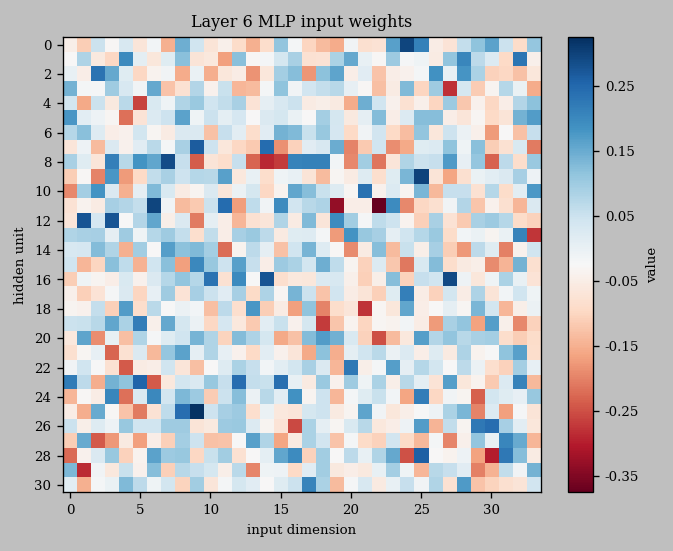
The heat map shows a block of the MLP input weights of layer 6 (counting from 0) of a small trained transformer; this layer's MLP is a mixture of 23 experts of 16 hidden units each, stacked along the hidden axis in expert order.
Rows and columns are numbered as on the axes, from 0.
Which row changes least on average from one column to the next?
5
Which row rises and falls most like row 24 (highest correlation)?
28
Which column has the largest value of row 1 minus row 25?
4
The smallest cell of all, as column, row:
22, 11
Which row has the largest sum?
23
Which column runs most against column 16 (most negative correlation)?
30
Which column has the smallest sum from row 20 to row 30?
19
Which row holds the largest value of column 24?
0
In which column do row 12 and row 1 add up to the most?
1
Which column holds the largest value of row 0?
24
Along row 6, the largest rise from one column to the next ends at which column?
25
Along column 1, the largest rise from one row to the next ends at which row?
12
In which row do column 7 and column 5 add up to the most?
8
